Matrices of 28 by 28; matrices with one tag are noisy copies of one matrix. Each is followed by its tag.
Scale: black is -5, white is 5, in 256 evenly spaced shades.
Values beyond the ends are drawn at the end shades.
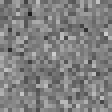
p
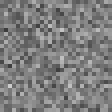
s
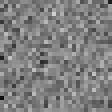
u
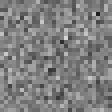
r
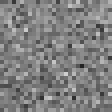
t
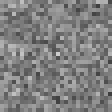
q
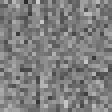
p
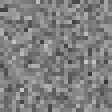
r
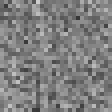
p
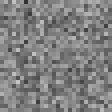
p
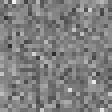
p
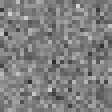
r
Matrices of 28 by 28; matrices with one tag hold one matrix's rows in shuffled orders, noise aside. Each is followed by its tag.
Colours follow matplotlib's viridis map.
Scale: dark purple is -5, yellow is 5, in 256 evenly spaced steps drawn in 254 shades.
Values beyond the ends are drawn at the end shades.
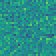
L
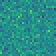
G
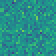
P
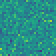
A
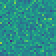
A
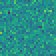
A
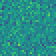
G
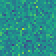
P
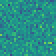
A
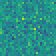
P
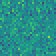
G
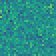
A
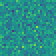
P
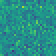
P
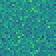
G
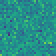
A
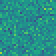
A
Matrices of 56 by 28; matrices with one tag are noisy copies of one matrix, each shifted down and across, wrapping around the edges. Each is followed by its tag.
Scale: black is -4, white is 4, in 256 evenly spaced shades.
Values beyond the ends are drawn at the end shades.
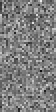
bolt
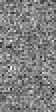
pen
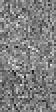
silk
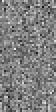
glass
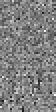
glass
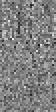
glass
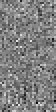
glass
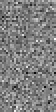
pen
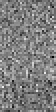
silk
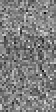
silk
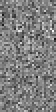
glass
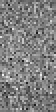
silk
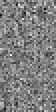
glass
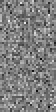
bolt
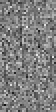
bolt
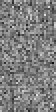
bolt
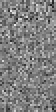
glass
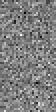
pen
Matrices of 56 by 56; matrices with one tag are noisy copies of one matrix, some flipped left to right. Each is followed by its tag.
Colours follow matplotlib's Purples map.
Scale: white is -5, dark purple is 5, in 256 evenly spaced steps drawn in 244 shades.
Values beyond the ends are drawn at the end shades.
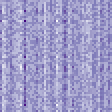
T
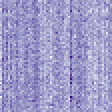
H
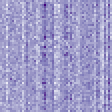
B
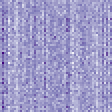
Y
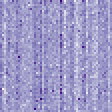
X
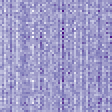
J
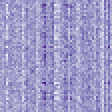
B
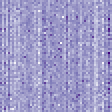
Y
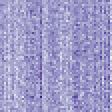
H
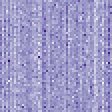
Y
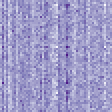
B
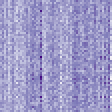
H
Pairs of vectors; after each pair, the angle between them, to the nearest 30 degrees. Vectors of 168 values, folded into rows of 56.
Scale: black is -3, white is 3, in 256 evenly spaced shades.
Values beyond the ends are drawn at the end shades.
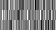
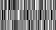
150 degrees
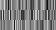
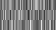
90 degrees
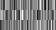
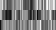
60 degrees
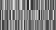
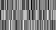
60 degrees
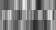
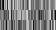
90 degrees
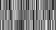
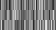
30 degrees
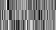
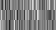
90 degrees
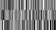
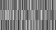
90 degrees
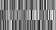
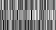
30 degrees
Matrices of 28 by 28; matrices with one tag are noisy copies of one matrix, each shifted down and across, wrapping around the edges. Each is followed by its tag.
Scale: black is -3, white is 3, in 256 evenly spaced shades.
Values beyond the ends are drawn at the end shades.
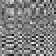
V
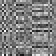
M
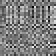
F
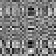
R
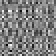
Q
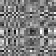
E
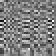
V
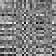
M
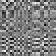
V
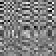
V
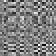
V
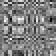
E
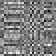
M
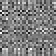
F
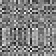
F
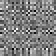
F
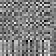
F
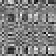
R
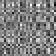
Q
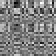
R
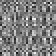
Q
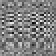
V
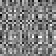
Q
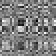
R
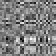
E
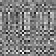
F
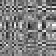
E
